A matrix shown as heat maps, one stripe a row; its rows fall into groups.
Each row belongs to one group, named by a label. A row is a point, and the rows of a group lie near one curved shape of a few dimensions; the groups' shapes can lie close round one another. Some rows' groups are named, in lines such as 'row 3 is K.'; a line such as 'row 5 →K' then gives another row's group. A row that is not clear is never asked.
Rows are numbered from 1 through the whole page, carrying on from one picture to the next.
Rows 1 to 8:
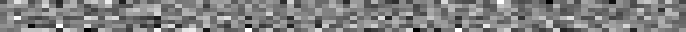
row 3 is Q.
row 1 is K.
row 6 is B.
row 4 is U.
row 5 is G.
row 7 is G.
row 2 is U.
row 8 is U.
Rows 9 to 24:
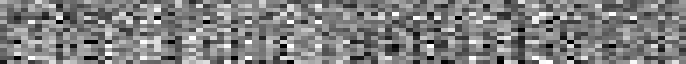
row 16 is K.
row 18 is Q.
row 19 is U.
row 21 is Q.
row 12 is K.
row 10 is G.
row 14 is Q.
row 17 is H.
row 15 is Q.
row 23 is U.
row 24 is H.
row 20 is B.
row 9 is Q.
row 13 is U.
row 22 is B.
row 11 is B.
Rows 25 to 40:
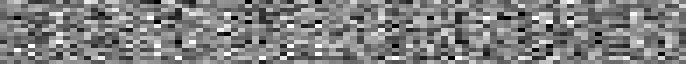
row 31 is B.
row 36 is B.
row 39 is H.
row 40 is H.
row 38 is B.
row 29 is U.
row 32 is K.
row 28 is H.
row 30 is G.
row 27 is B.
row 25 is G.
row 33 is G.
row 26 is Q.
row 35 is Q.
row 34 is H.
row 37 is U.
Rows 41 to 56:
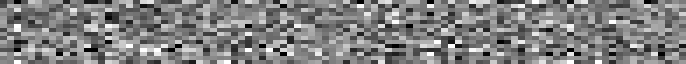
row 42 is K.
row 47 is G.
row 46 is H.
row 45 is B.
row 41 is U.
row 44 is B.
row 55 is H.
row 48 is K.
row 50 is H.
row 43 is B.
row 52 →H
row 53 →U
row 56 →G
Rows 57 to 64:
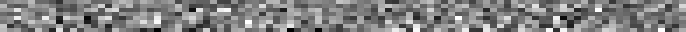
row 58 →Q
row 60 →Q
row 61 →U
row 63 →H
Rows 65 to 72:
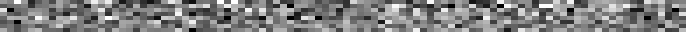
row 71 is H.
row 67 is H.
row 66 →H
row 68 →Q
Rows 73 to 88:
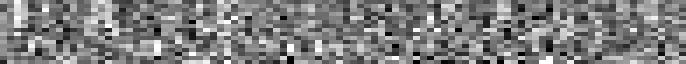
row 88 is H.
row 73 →U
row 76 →U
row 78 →G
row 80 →U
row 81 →G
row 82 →Q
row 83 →G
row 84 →B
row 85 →B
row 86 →Q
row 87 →B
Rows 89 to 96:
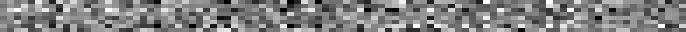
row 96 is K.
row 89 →B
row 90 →H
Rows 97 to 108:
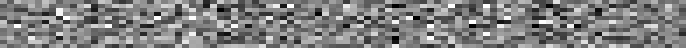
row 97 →U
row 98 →H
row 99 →G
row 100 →G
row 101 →U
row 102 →K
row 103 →U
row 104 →B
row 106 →B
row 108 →H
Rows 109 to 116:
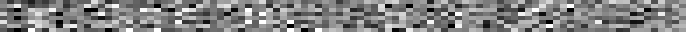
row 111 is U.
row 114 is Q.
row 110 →G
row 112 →H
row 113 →U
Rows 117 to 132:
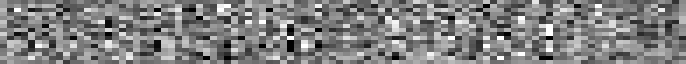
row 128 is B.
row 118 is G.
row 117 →H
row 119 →U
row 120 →G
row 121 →K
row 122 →H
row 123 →K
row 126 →H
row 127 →B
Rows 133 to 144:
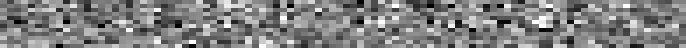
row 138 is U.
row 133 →K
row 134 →H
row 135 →G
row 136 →B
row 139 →H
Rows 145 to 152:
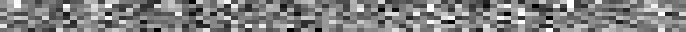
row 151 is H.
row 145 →G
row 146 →U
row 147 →K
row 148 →Q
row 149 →K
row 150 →K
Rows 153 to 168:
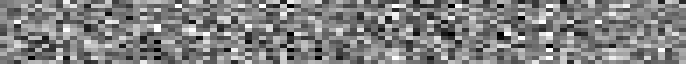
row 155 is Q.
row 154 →H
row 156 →B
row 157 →K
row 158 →G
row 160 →U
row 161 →H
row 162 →K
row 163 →G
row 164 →K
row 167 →B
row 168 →U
